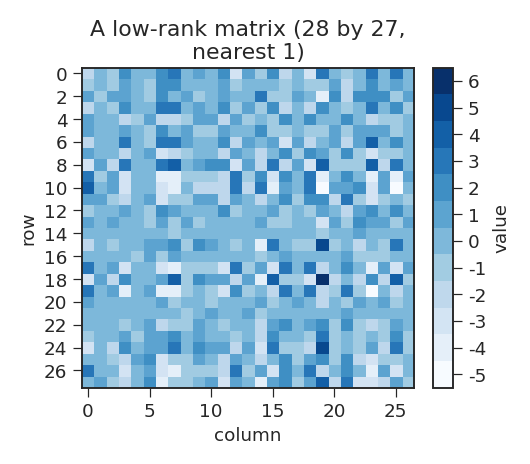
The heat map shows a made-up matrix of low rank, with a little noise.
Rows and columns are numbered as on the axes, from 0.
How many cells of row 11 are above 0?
10
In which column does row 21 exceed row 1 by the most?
21
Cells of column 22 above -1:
16
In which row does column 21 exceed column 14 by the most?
27
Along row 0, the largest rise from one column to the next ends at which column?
19
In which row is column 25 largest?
18
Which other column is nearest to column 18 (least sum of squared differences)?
12
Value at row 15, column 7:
2
